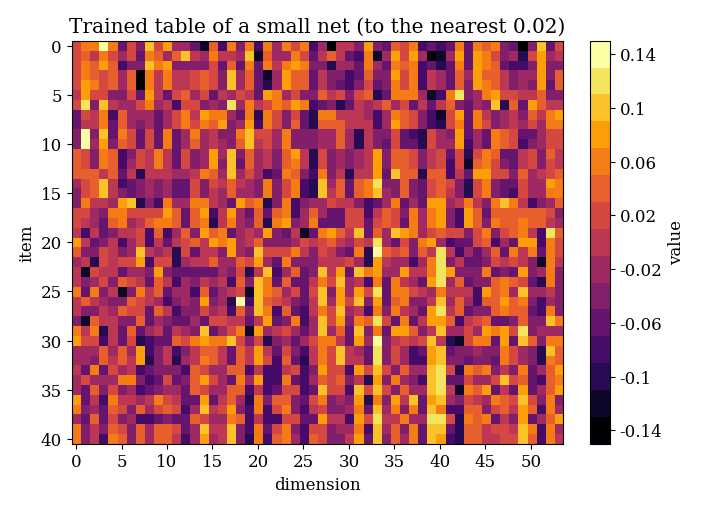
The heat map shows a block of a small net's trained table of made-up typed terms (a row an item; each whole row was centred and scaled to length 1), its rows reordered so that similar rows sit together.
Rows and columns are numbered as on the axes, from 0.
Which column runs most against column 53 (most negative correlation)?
9
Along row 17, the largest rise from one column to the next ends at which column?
43
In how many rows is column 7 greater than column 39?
13
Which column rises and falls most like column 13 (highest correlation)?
53
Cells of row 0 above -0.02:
28
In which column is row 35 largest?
40
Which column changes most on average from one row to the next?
17
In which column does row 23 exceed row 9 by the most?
31
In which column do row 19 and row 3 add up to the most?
35
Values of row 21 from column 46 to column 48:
0.04 -0.06 0.06
